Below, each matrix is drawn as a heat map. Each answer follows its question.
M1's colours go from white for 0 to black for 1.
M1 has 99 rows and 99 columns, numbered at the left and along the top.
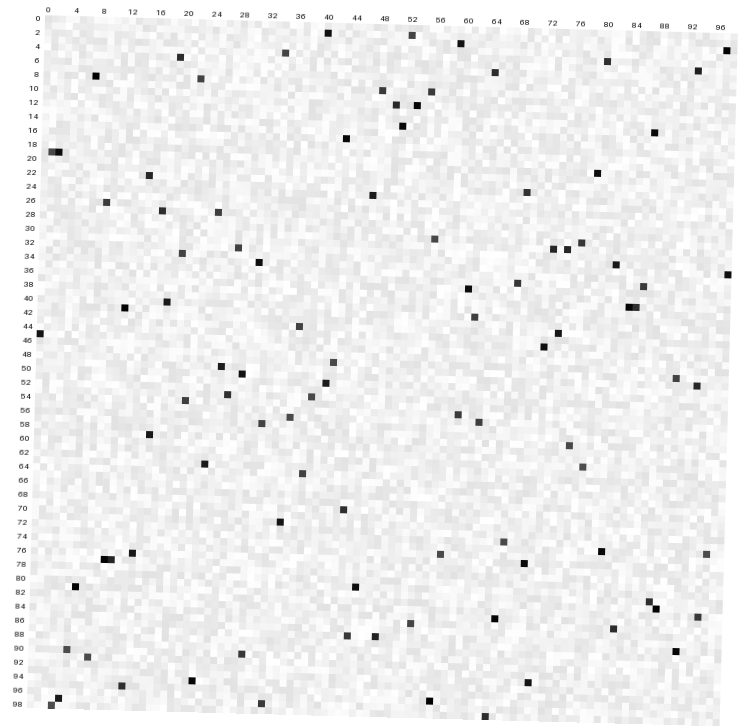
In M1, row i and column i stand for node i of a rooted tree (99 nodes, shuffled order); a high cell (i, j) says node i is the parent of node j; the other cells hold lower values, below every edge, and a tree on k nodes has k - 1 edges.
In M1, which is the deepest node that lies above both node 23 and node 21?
11
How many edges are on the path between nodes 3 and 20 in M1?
6
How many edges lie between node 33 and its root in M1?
5
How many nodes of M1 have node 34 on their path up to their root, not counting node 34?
8
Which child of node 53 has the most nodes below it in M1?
39
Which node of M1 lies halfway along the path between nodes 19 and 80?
97
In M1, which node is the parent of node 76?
59
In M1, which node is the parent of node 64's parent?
81
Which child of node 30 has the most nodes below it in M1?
77
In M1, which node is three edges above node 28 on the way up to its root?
96
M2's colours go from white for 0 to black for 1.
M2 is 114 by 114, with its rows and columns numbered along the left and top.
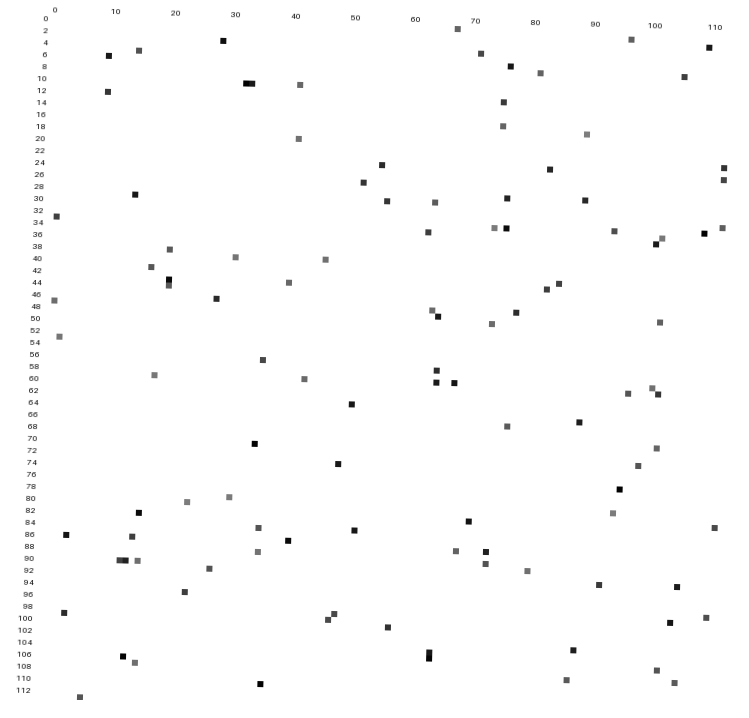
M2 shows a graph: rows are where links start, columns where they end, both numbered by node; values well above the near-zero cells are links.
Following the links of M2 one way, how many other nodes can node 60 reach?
3
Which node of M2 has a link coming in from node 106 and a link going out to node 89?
node 103
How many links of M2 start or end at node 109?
2
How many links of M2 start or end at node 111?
1
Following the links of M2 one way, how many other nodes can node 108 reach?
7
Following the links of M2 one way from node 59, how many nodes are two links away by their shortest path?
4
